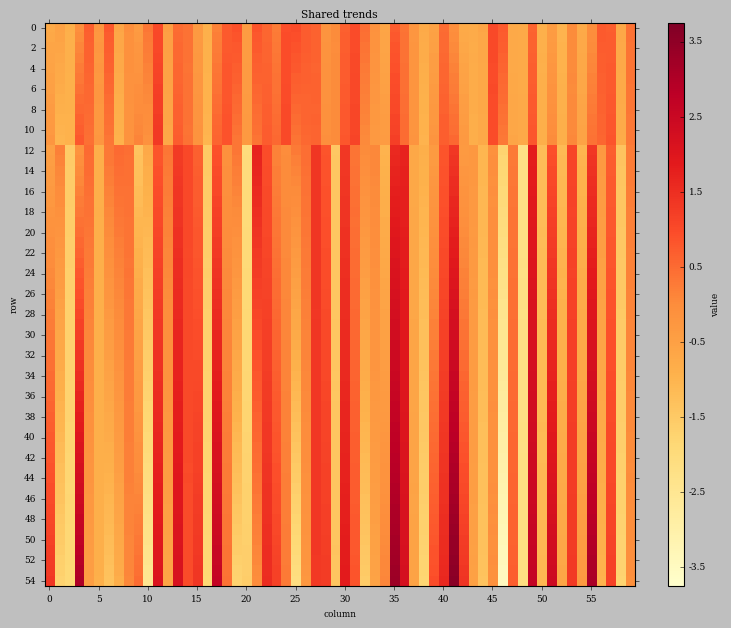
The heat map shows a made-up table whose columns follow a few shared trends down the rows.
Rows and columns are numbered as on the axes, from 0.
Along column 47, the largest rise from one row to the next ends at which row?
12
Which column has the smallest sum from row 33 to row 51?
46
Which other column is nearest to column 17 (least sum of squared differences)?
13
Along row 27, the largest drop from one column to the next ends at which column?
50
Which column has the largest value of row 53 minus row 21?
3
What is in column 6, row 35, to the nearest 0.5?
-0.5
